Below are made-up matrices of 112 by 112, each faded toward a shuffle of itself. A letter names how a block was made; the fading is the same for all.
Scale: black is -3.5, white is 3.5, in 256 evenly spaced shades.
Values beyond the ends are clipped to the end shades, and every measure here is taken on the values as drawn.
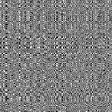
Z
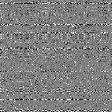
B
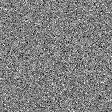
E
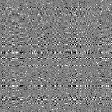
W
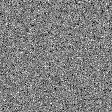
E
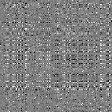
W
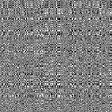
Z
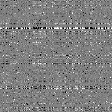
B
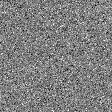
E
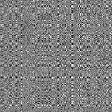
Z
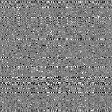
B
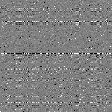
B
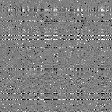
W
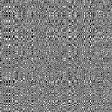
Z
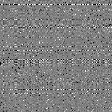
B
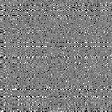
B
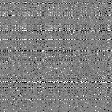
B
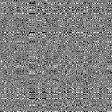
B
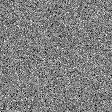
E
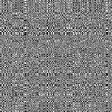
Z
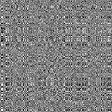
Z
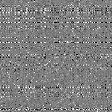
B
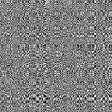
Z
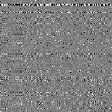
B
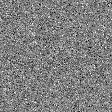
E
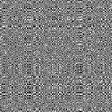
Z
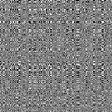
Z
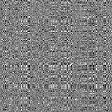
Z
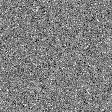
E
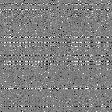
B
